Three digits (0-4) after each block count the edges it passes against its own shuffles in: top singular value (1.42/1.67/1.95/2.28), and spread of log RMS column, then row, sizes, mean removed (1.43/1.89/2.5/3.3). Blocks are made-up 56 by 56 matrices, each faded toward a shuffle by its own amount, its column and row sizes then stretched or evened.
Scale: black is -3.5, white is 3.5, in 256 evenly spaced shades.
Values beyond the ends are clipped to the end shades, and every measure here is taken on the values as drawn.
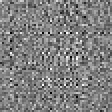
4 2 2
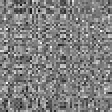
4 2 0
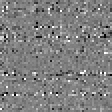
1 2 3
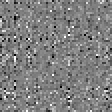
2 2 1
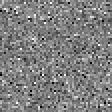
0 0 1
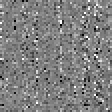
0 3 0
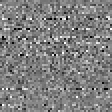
1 0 3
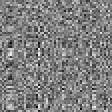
4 2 1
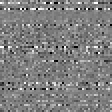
2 0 4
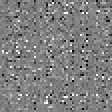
0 3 2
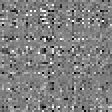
3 2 3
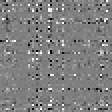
1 3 4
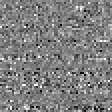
0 0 3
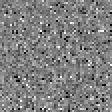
0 0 1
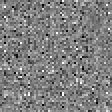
0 2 0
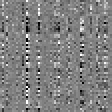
4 4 0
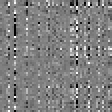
4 4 2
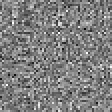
2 1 0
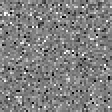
0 0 0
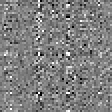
3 3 1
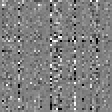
3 4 1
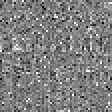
2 0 0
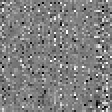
2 3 0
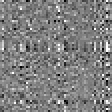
4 3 2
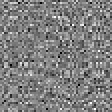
4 1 2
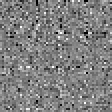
1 2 2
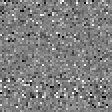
0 0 2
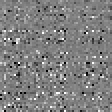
2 2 3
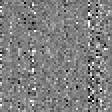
1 3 0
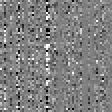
3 4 0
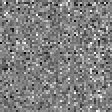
1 2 1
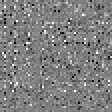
1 1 1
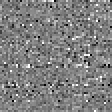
1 0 2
